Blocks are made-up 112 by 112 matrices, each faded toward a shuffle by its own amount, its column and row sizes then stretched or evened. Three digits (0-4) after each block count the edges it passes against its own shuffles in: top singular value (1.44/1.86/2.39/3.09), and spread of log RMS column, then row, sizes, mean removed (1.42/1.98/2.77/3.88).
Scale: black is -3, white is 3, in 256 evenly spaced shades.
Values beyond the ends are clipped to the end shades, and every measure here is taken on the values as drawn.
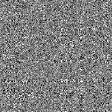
2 2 2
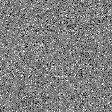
1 1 1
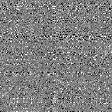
2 1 3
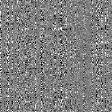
2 4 2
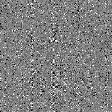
2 2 1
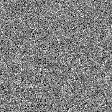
1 1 0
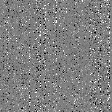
0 3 0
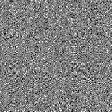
3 1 1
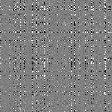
4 4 3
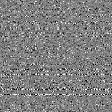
3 0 3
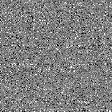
2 0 2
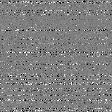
1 1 4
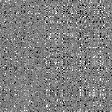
3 3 2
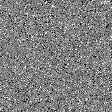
1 0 1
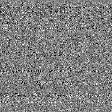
1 1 3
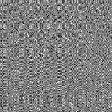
4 2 0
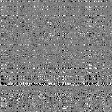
3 2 4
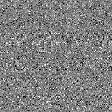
2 0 2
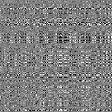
4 2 4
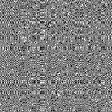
4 1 2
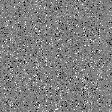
0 2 1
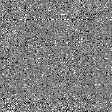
1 2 3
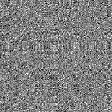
3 1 0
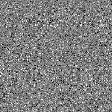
2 0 2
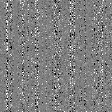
0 4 0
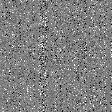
0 3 0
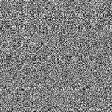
3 0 2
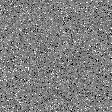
0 0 0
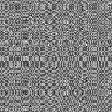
4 0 1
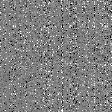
2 3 0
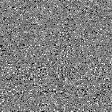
1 0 3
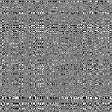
4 3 4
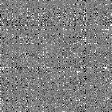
1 3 3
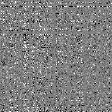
0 3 3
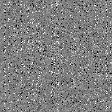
0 3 1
